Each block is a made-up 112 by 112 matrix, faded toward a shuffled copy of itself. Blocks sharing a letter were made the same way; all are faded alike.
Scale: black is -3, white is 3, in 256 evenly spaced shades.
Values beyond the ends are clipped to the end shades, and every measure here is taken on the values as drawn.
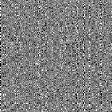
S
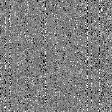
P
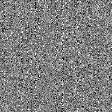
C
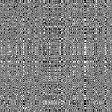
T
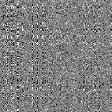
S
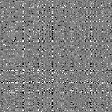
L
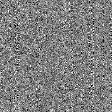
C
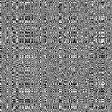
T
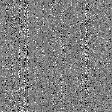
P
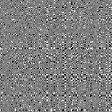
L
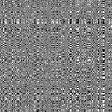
T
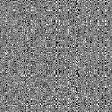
S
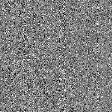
C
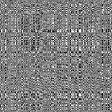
T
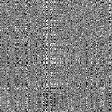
S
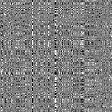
T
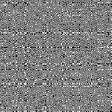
L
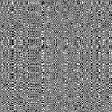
T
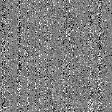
P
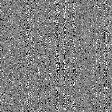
P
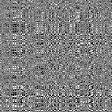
T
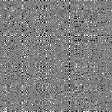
L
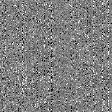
P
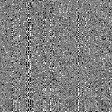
S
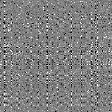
L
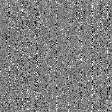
P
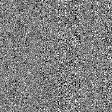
C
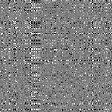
L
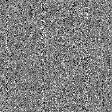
C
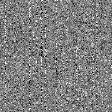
C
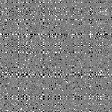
L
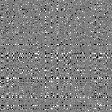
L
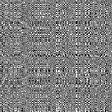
T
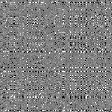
L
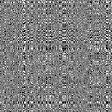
T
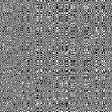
T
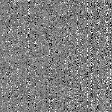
P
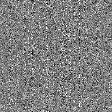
C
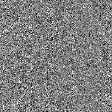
C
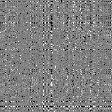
L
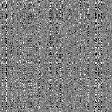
S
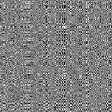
T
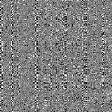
S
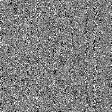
C
